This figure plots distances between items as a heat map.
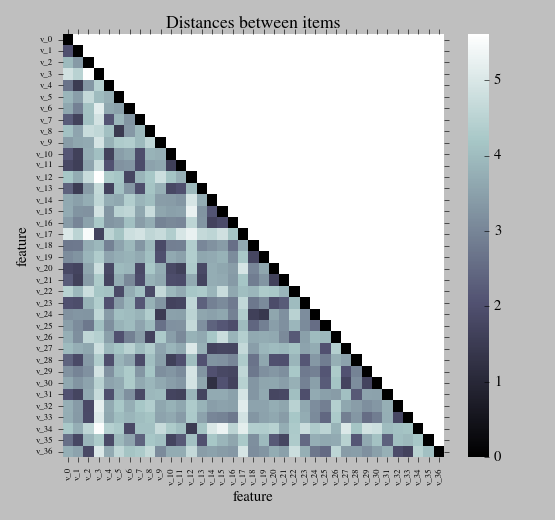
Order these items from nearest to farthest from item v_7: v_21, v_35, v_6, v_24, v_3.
v_21, v_35, v_6, v_24, v_3
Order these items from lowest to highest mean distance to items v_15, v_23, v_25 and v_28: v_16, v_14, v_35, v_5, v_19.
v_16, v_14, v_35, v_19, v_5
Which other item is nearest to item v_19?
v_24
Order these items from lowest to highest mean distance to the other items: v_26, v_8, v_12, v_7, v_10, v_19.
v_10, v_7, v_19, v_26, v_8, v_12
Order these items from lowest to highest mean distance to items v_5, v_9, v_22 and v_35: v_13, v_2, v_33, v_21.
v_21, v_13, v_33, v_2
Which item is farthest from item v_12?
v_3
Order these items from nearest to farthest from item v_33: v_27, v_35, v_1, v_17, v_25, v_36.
v_36, v_25, v_27, v_1, v_35, v_17
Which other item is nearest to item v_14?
v_30
